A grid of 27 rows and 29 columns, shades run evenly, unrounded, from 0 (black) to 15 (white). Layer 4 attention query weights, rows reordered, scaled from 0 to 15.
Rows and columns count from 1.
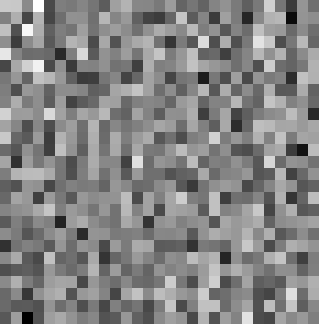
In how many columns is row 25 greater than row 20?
17
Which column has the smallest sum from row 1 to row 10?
27
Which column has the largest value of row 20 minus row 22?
21
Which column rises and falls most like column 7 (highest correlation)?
24
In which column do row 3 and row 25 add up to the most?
15
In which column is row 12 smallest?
5
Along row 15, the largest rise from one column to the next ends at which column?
26
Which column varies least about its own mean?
11
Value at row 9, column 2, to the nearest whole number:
10
